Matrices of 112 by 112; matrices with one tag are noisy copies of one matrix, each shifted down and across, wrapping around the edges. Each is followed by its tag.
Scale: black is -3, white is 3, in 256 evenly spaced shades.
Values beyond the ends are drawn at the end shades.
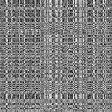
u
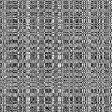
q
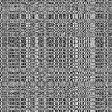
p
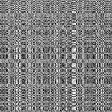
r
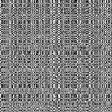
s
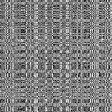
q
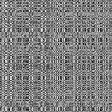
s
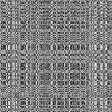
u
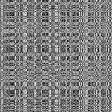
q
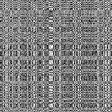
r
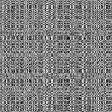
s
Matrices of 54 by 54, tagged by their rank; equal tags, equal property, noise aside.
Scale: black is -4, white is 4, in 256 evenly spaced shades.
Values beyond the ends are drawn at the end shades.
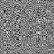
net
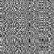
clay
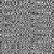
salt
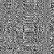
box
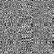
net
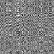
salt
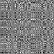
salt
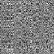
net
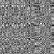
salt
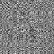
box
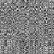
clay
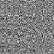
net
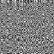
clay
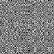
box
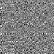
net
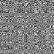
box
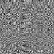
clay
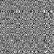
salt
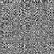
box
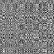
clay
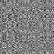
box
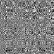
net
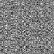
box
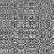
clay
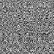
net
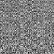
net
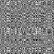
clay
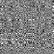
box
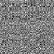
box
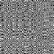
clay
